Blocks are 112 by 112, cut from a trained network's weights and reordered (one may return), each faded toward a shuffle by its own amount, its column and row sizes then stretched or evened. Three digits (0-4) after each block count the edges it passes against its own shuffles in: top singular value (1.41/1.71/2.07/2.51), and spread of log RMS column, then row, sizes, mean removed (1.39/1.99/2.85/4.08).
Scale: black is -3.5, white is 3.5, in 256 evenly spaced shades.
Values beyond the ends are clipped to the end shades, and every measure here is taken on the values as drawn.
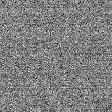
2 0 0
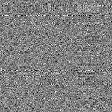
3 0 2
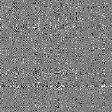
2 3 3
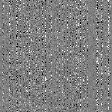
0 4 1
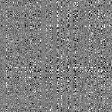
3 4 2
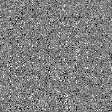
1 2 1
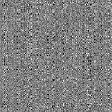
4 3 2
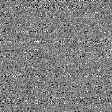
1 0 3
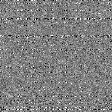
2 1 3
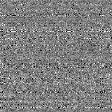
3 1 3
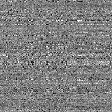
3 0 3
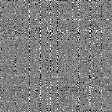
3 3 2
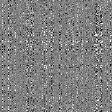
2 4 2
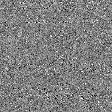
0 0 2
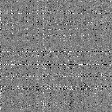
2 2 3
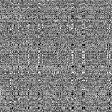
4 2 2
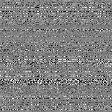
3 0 4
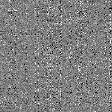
1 3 1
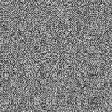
4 0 1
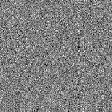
3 0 1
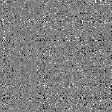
1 3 3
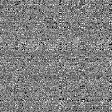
3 1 2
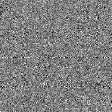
2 2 2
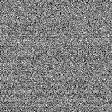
3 0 0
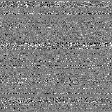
1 0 4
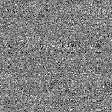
2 1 1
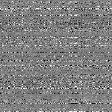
3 1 4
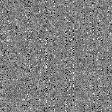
0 3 1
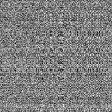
4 2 0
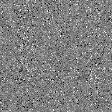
0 2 1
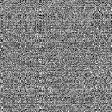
4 2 0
